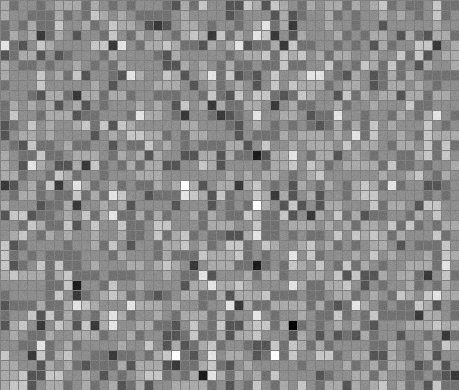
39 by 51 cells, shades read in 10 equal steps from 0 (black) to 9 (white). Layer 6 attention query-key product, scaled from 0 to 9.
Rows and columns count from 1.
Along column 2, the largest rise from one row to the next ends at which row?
28
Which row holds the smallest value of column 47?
32
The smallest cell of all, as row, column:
33, 33
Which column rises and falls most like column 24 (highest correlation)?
31
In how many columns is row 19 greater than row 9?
15
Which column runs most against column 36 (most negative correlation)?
29
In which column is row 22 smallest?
35
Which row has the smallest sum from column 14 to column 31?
16
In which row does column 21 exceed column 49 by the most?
19
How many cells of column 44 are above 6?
4
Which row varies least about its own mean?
18
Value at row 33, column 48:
6
